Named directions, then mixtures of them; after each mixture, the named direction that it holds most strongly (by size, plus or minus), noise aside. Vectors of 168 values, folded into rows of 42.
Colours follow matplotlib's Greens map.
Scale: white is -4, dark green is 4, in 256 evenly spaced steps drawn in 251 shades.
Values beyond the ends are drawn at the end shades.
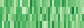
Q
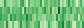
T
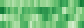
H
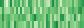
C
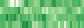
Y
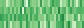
T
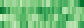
H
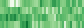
Y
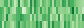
Q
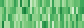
Q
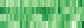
H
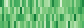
C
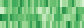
H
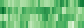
H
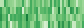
T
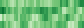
H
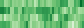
H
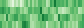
Y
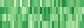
Q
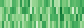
Q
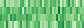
T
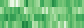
Y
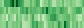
Y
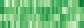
H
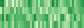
C
